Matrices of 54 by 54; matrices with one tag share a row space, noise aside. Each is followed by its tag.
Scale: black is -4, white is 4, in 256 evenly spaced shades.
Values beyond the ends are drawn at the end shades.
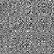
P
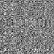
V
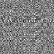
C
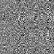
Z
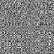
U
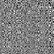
U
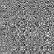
Z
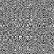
P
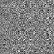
Z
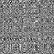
C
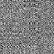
C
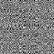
C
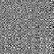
U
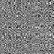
U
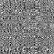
C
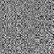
U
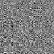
V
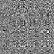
Z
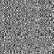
U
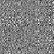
U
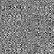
U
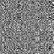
U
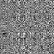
Z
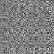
Z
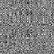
P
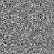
V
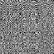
C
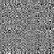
U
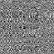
C
